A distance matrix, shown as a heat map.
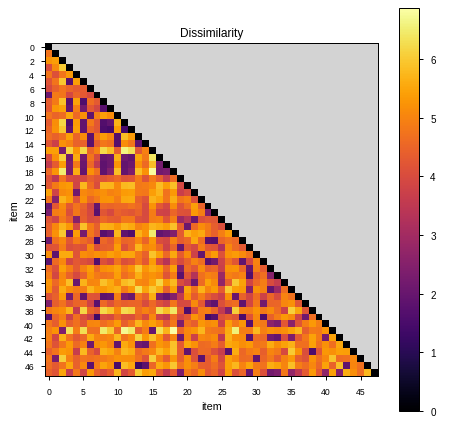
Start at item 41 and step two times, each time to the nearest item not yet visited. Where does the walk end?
2
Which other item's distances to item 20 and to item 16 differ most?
38
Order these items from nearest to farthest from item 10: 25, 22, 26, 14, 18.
14, 25, 22, 26, 18
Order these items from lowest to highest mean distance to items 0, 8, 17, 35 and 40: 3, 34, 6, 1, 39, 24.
3, 39, 24, 1, 6, 34
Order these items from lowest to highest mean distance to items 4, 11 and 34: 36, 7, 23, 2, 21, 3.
21, 36, 3, 7, 23, 2
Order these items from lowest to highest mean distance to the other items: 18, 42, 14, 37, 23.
37, 23, 14, 42, 18
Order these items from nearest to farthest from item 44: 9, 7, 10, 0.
7, 0, 10, 9
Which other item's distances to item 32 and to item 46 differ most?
13
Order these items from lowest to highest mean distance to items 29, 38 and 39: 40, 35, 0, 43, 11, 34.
0, 40, 34, 35, 11, 43
